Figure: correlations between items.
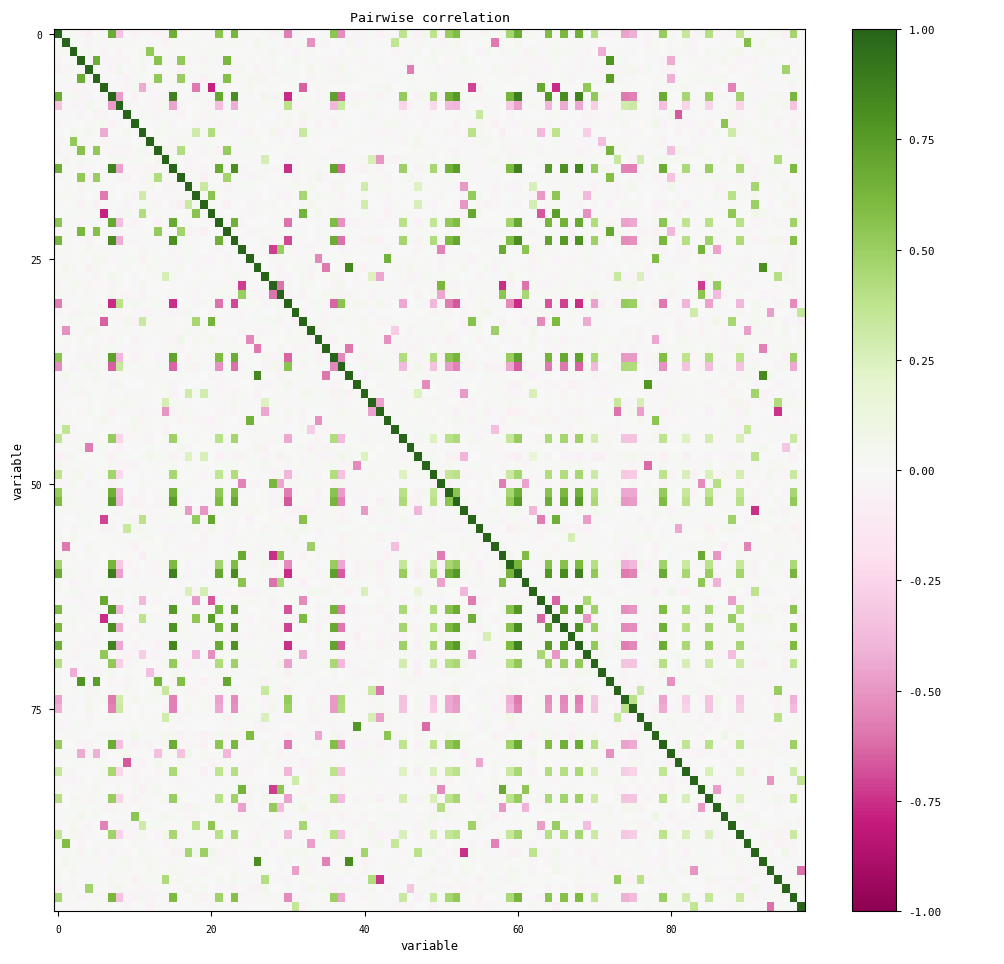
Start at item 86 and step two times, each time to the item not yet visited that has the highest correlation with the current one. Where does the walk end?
50
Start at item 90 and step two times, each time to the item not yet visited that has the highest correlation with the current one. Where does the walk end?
44
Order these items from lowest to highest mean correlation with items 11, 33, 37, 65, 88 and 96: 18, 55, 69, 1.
69, 1, 55, 18
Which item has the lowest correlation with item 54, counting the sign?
6
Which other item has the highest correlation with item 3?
72
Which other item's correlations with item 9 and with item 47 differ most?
81
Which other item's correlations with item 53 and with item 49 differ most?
91
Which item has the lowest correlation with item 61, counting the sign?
28
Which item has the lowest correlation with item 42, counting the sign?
94
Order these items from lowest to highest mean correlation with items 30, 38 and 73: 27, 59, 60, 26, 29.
60, 59, 29, 27, 26
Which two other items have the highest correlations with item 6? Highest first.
63, 69
